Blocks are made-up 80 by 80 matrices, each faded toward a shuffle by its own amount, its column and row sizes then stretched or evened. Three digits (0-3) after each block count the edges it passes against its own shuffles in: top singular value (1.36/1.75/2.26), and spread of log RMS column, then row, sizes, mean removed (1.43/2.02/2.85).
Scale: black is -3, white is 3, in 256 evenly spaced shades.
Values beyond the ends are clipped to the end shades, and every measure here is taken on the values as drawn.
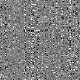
2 3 1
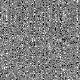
2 2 0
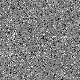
0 1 0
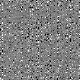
0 3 2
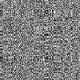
3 2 0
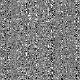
0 3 1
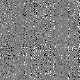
0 3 2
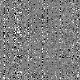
1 3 1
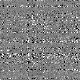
1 2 3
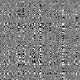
3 3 3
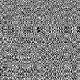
3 0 2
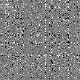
2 3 2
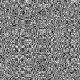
3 0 0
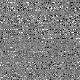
1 0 3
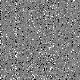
1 2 0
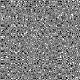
3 1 2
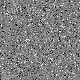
1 0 1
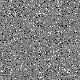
1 1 2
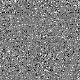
0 1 2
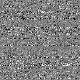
0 0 3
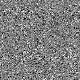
0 1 1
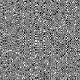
3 2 0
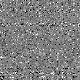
2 1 2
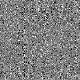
1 2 1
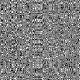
3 2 0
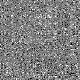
2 1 1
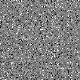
0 2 2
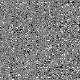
0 2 2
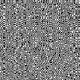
3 2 0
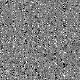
1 2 1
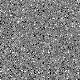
0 1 1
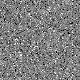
1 1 0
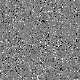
0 2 1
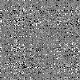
1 2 3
